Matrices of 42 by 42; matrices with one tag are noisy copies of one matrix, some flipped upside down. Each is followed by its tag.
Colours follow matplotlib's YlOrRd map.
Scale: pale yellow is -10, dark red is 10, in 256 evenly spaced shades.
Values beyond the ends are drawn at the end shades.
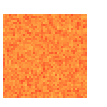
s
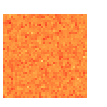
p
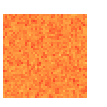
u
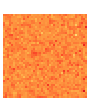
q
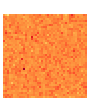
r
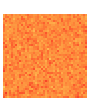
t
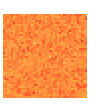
s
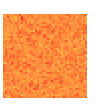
t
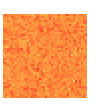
u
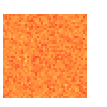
q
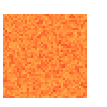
r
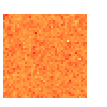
q
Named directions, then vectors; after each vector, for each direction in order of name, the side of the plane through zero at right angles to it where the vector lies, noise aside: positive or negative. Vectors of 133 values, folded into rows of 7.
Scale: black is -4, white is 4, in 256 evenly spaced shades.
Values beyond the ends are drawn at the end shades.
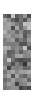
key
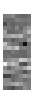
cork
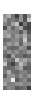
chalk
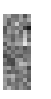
positive, negative, negative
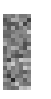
negative, positive, negative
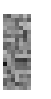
negative, negative, positive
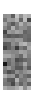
negative, negative, negative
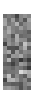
positive, negative, positive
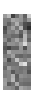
positive, negative, negative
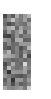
negative, negative, negative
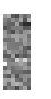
positive, positive, negative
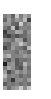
negative, negative, negative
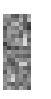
positive, negative, negative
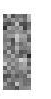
positive, positive, negative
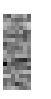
negative, negative, positive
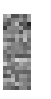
positive, positive, negative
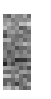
negative, negative, positive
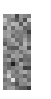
positive, negative, positive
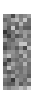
negative, negative, negative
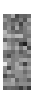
positive, positive, positive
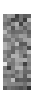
positive, positive, positive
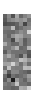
negative, positive, negative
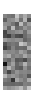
negative, negative, negative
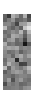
negative, positive, positive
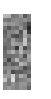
positive, negative, negative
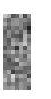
positive, negative, negative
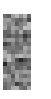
negative, negative, positive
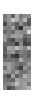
negative, positive, negative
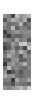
negative, negative, negative
